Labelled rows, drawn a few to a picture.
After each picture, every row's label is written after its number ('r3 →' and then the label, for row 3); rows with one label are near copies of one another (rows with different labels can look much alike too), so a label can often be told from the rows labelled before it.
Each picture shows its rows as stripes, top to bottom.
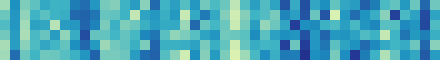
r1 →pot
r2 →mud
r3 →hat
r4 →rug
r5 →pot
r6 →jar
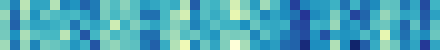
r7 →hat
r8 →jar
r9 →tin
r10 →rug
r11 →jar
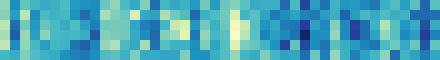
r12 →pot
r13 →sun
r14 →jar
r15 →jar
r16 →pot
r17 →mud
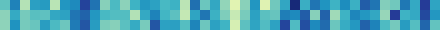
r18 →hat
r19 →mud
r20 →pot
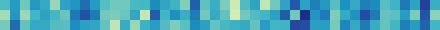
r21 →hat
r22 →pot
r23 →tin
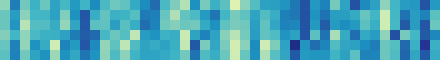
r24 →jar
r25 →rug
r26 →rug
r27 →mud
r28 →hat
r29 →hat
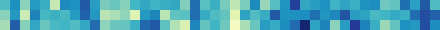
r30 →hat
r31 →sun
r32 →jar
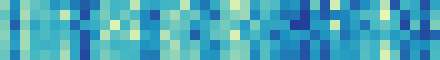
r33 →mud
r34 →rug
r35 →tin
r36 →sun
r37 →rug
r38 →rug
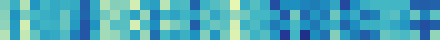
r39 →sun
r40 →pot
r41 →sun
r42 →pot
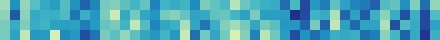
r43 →pot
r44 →tin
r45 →mud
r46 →hat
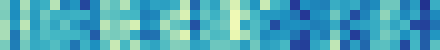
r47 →hat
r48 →jar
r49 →sun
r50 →jar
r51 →tin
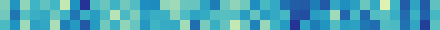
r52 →rug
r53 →tin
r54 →hat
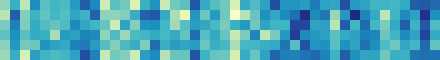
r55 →sun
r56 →jar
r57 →tin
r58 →hat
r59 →pot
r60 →sun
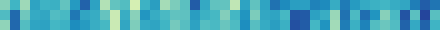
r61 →sun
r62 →tin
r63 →tin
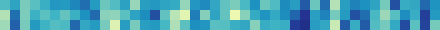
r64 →mud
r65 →jar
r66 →tin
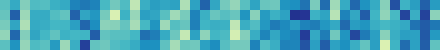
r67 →mud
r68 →tin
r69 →sun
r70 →jar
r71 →rug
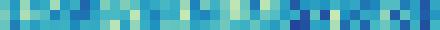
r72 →hat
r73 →mud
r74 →tin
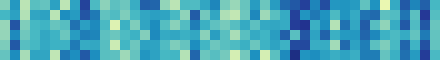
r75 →rug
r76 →hat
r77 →tin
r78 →pot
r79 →tin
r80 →hat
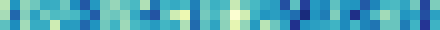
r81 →pot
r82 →jar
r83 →hat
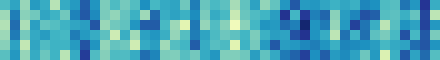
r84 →hat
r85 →pot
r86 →jar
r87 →tin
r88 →sun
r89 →rug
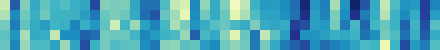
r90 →jar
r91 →jar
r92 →tin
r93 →hat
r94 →rug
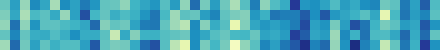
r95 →hat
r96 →rug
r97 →jar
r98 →tin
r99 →jar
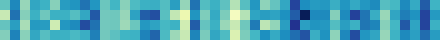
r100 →hat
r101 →jar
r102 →hat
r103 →jar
